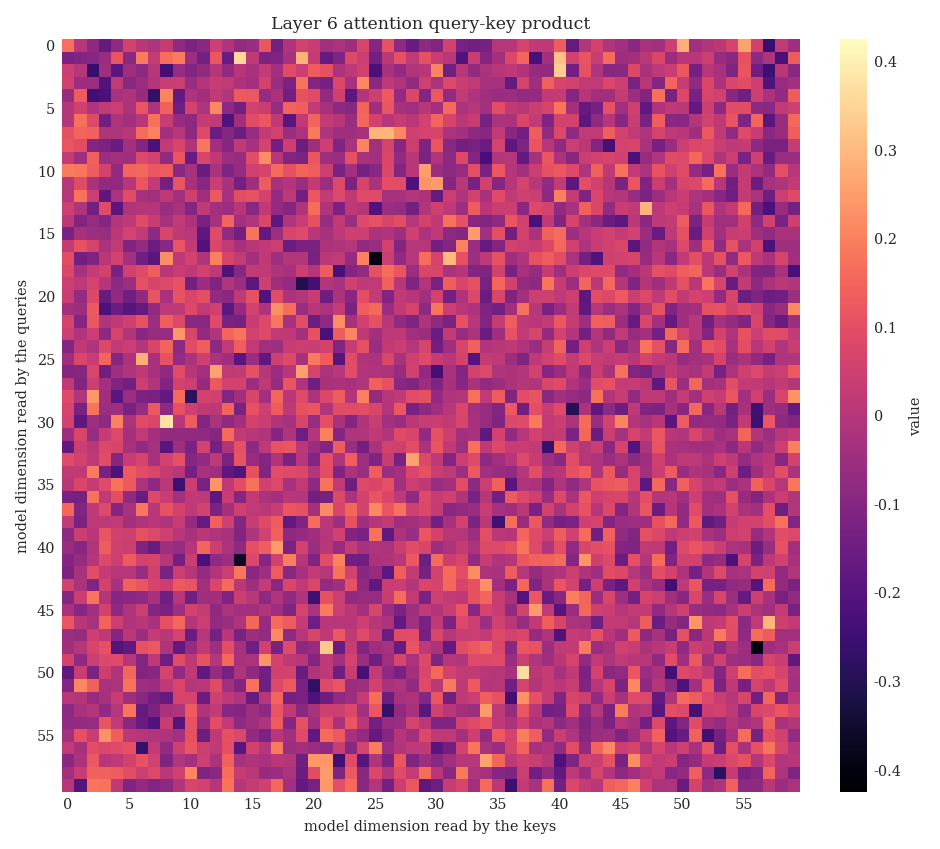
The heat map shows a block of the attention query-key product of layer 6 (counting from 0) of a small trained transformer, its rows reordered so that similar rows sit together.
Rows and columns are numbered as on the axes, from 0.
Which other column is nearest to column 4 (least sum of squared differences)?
10
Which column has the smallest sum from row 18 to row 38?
34
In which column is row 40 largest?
17
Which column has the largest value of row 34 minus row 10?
25
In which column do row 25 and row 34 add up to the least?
14
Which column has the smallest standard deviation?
32
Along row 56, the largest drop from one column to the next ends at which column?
6
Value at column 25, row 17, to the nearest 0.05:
-0.4
